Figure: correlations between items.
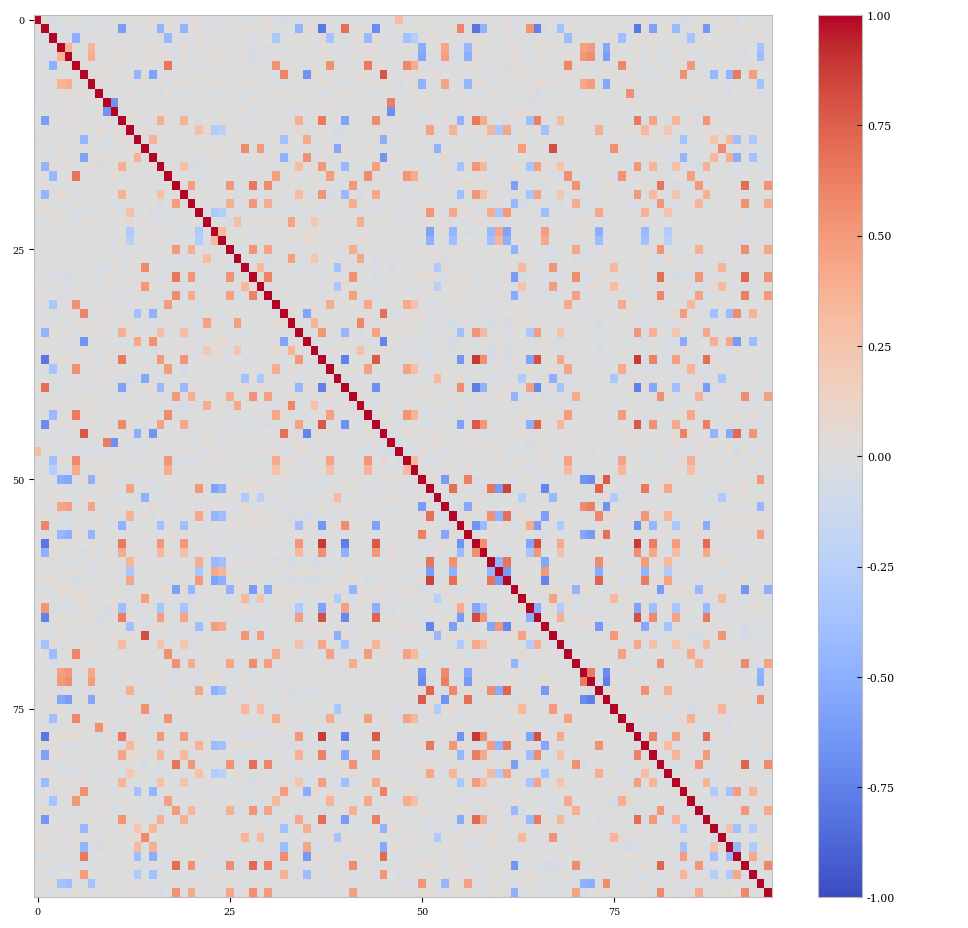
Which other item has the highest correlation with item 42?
33
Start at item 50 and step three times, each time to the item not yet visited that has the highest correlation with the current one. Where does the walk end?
94
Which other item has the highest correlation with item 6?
45
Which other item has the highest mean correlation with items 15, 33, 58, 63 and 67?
14
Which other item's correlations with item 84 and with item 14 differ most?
67
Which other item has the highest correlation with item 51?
61
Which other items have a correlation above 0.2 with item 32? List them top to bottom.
6, 45, 84, 91, 93
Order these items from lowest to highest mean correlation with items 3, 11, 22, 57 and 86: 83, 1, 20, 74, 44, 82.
1, 74, 82, 20, 83, 44
